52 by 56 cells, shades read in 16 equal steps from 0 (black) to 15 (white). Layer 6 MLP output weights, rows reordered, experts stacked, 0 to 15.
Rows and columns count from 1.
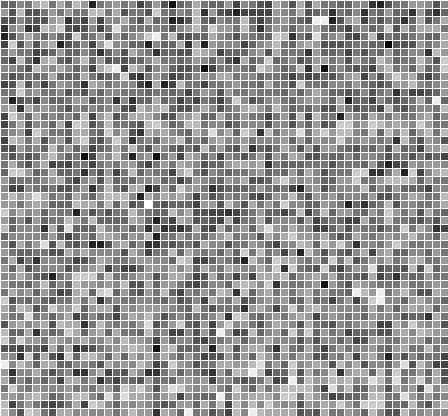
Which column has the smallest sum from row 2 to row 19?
1
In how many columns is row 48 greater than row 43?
26
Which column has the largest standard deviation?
19
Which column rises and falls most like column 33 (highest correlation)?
18
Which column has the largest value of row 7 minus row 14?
17
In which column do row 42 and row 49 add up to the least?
49
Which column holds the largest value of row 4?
15
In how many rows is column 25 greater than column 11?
22
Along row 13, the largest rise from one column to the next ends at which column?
55
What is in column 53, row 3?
10
